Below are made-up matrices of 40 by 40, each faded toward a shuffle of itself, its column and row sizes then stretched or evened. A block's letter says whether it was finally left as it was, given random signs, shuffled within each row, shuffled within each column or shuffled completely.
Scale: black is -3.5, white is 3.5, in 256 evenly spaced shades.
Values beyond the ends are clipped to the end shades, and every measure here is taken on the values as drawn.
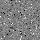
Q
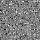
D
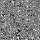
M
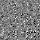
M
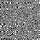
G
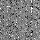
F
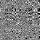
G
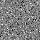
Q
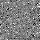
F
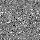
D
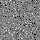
Q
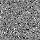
D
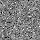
Q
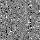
F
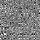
G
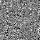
F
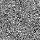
F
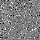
D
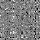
G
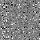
M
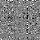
G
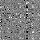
G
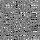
G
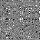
G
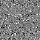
D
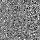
F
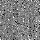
F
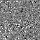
D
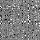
G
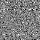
D
